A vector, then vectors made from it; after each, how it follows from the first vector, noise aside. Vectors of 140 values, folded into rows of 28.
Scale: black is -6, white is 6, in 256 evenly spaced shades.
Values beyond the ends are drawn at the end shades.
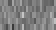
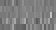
wrapped around, partly zeroed.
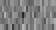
sign-scrambled.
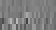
wrapped around, negated, partly zeroed.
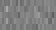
wrapped around, shrunk.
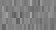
wrapped around, shrunk.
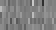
reversed, partly zeroed.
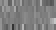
partly zeroed.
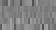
reversed, negated, partly zeroed.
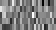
reversed, scaled up.
